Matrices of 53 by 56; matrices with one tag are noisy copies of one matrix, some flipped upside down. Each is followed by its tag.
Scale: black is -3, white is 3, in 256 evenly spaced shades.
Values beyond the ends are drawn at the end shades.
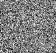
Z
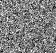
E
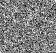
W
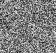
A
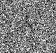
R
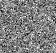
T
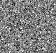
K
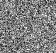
T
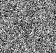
R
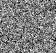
E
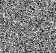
W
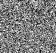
E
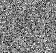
R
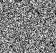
E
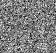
K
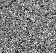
T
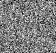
Z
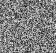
W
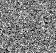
K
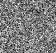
E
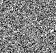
W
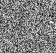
W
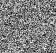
K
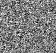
E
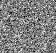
K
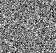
W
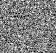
K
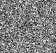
R
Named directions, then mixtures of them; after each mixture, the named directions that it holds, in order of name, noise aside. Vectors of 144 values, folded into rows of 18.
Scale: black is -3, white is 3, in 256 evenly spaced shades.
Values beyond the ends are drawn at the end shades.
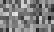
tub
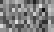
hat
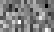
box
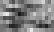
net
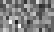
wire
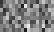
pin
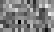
box, hat.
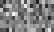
pin, tub.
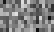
tub.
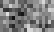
net, pin.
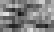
net.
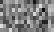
hat.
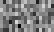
tub, wire.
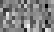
box, pin.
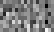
box, pin.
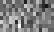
box, wire.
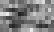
net.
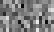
pin, tub.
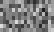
hat.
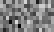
wire.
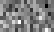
box.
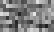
net, wire.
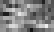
net.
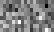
box.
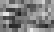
net.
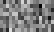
tub.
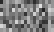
hat.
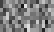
pin.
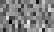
pin, wire.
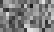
net, pin.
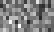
wire.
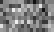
hat, net.
